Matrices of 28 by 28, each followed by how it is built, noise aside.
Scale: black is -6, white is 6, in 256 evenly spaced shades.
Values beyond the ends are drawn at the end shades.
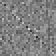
diagonal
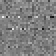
uneven rows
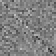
diagonal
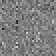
uneven columns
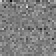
uneven rows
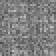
blocks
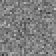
noise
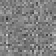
low rank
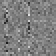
uneven columns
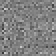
low rank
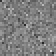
diagonal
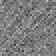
Hankel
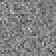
diagonal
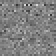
uneven rows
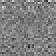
low rank
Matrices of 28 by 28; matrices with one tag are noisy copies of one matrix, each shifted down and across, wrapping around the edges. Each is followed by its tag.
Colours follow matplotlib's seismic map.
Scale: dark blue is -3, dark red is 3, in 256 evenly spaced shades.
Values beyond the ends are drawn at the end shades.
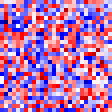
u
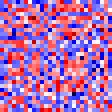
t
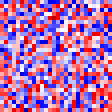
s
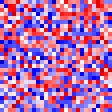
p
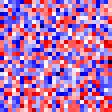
u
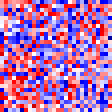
s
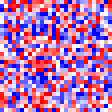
t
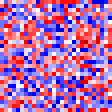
p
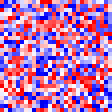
u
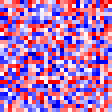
p
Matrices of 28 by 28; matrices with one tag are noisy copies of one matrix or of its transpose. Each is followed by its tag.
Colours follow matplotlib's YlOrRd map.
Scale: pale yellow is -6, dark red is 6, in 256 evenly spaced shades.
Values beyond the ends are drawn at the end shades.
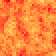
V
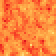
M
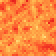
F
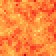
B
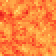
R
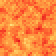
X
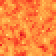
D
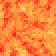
M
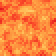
V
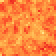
F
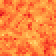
F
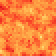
V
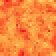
V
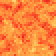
M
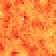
M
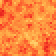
F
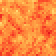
B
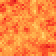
F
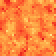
V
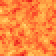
D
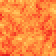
B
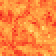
R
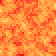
D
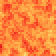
M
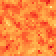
M
